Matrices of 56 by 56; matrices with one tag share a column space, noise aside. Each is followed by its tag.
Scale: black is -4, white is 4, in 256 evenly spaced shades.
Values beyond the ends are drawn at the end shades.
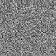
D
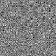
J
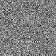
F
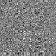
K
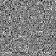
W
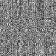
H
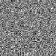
K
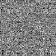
K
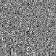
K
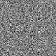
J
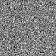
W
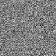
J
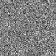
K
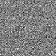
J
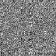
K
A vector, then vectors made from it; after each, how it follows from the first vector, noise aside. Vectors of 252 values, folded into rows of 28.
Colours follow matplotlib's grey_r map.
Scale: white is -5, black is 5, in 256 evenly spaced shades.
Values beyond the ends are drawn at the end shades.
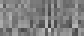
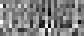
scaled up.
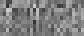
reversed.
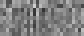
reversed.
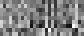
scaled up.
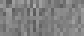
reversed, shrunk.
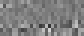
partly zeroed.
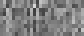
reversed.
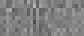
reversed, shrunk.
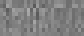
reversed, negated, shrunk.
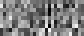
scaled up.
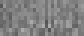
negated, shrunk.
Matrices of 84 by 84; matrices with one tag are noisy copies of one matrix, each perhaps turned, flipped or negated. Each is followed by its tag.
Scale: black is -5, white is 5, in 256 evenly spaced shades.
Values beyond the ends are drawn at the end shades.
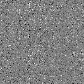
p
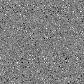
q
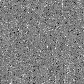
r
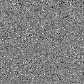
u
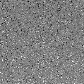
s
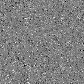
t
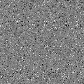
q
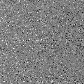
s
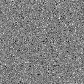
t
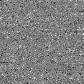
r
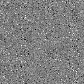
q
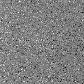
s
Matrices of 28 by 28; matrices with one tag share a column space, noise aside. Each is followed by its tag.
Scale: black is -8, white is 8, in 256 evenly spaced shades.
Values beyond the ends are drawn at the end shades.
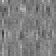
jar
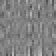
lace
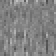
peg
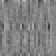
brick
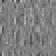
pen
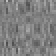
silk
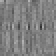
brick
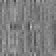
brick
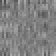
lace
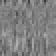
peg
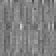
brick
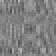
silk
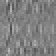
silk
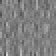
lace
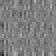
lace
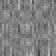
lace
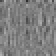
pen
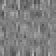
lace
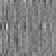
brick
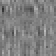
jar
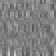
lace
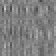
jar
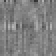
brick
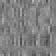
pen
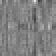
brick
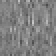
pen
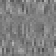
silk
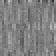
brick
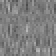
silk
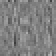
pen
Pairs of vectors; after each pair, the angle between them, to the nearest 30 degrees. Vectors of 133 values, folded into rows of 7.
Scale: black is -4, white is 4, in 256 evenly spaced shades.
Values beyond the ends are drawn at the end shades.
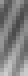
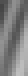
60 degrees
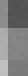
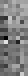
120 degrees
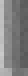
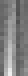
90 degrees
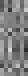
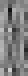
60 degrees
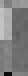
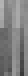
90 degrees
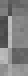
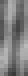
90 degrees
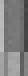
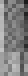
30 degrees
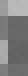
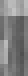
30 degrees
